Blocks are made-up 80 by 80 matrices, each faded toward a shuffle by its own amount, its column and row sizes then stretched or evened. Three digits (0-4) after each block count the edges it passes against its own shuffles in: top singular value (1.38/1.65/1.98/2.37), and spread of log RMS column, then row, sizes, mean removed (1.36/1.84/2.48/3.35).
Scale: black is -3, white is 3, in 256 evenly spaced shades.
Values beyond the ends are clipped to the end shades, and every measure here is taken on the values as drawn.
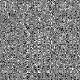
3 2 0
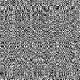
4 0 3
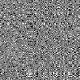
4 1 2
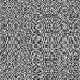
4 2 0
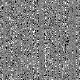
1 4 0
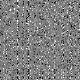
3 3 0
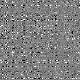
3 3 4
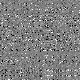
2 0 3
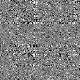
3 2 3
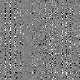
3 4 2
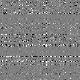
3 2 4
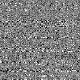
3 1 3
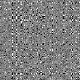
4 3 2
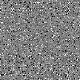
2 1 2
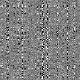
4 4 2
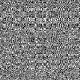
4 1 2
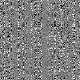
3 4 1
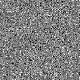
2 1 1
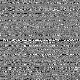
3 0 4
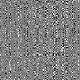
4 4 1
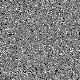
0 1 1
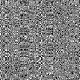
4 2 1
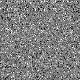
2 0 1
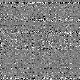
2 2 4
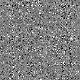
1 2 2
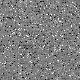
0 0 1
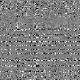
3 2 4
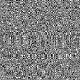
4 2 2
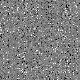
0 2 0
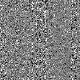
1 3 1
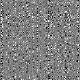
2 4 3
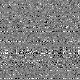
2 0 4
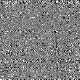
2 1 4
